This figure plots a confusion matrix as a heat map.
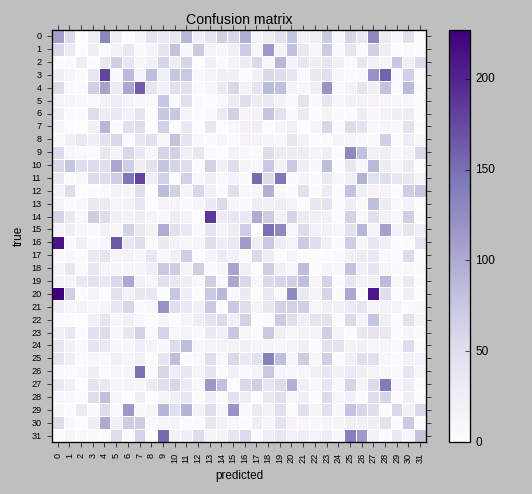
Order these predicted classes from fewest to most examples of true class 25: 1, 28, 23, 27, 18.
28, 1, 27, 23, 18
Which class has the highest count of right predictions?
20
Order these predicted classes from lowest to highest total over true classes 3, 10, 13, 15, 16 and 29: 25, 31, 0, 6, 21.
31, 21, 25, 0, 6
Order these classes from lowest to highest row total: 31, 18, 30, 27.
30, 18, 31, 27
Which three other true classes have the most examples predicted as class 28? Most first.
3, 27, 15
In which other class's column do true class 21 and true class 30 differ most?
9
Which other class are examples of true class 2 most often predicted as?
19
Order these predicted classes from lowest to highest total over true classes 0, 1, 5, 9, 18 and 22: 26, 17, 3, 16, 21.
17, 3, 26, 21, 16
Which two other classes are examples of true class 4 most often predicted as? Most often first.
7, 23
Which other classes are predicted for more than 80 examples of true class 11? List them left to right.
6, 7, 17, 19, 26
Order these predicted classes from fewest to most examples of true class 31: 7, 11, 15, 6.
6, 11, 15, 7
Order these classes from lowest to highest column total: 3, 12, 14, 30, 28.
12, 14, 3, 30, 28
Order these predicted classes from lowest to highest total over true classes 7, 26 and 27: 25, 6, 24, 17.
24, 6, 17, 25
